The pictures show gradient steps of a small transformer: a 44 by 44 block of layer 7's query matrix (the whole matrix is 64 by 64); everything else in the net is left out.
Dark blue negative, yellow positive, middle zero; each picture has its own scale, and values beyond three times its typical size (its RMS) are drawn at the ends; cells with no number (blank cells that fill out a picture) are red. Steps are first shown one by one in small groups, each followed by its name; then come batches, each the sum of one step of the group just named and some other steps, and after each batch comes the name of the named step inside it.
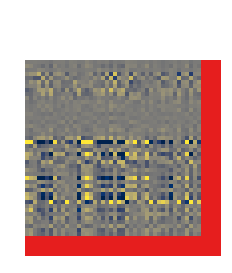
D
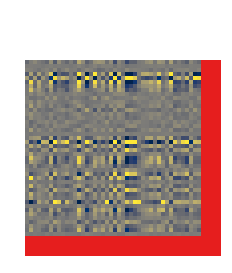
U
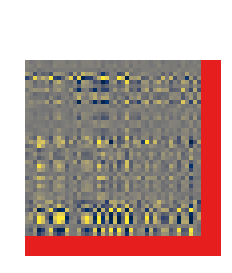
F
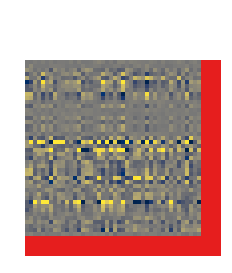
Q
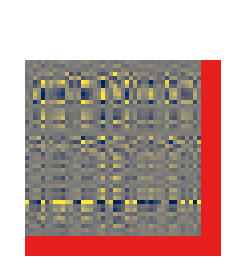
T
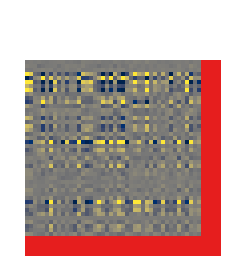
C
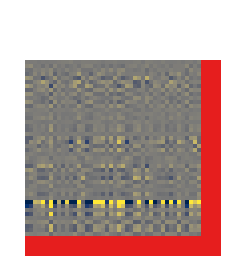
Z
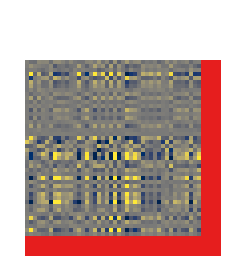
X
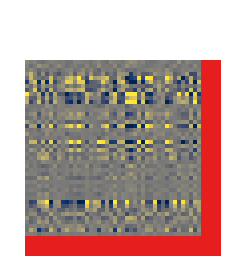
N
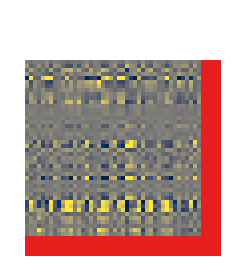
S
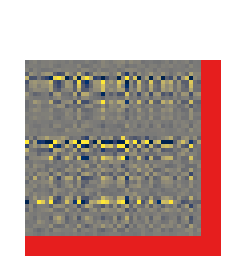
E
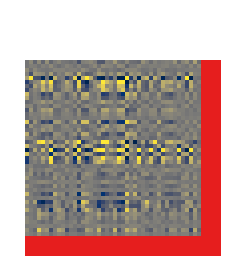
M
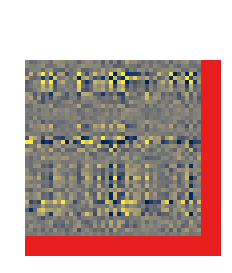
X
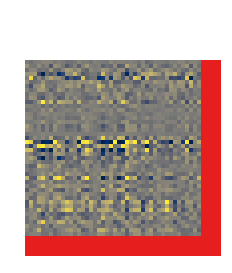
S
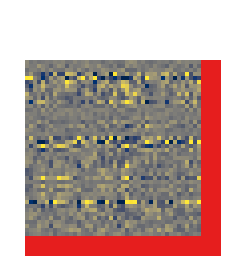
N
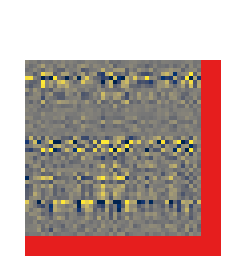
T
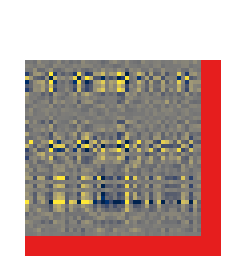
M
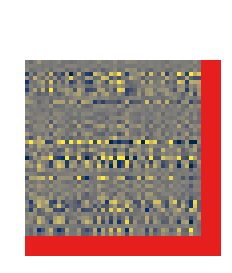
F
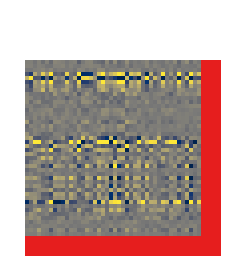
M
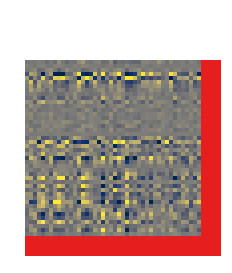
U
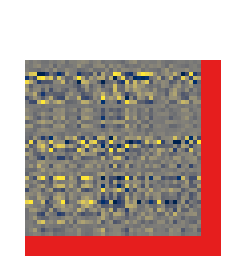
T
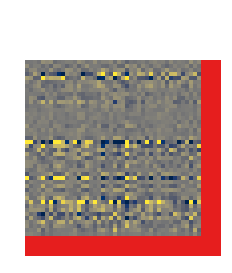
S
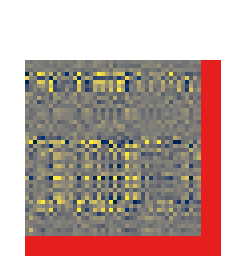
X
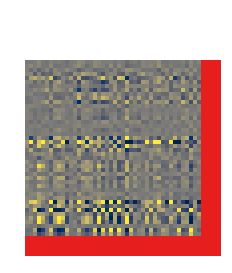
F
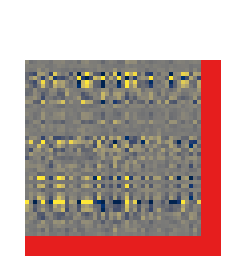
T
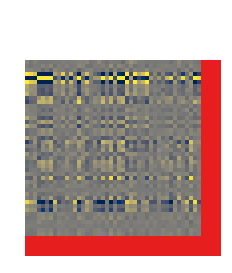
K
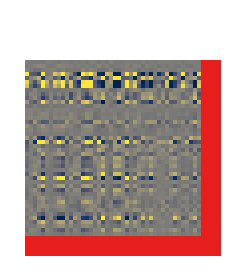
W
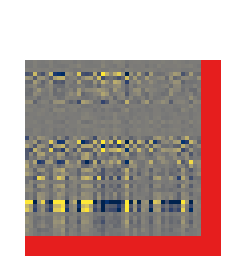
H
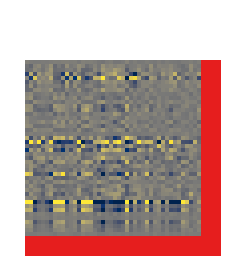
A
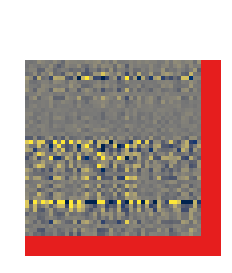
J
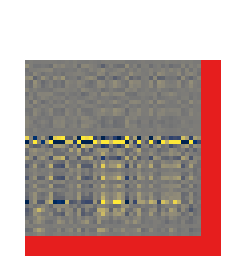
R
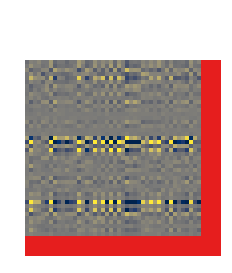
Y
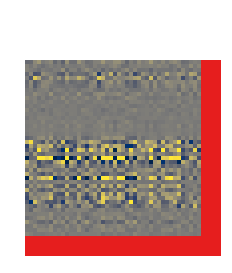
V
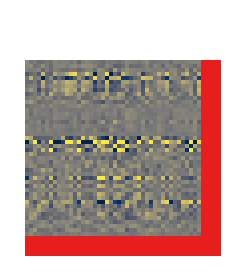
R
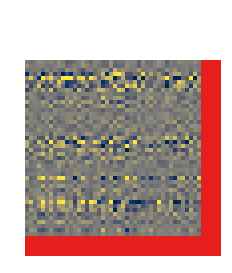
Y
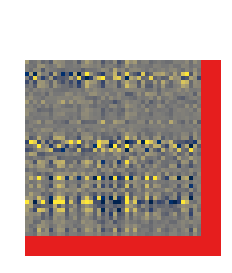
A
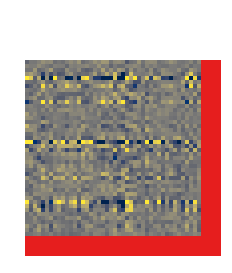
J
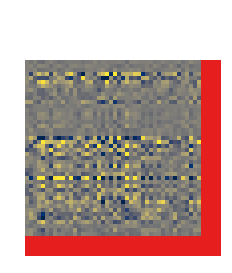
W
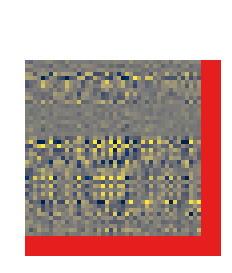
V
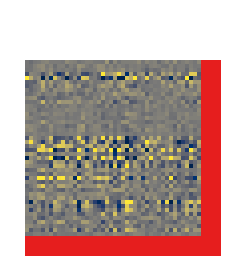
V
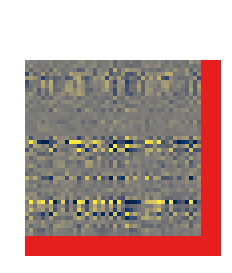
Y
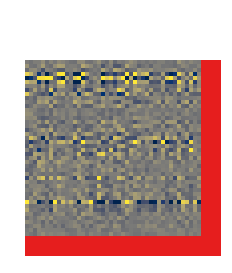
K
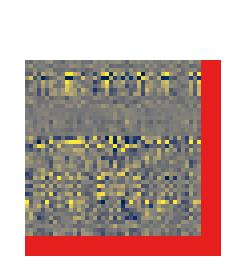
J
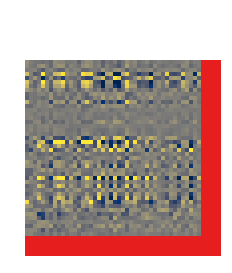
W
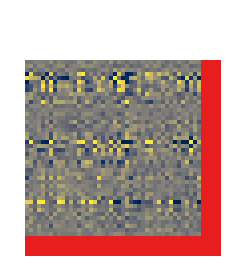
Y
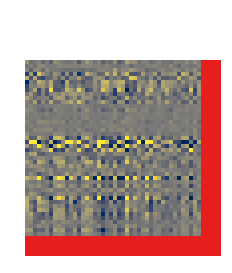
A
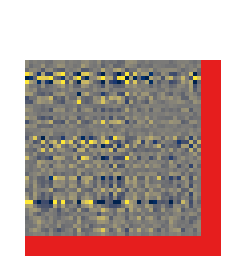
K
